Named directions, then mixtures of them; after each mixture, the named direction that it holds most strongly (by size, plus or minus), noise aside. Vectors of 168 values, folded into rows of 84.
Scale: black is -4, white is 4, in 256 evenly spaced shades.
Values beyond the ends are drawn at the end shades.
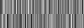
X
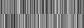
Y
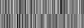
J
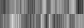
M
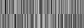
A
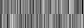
X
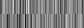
X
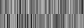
J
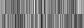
Y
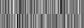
J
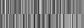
A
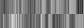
M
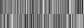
X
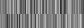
J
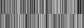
Y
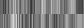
M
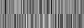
A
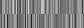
X
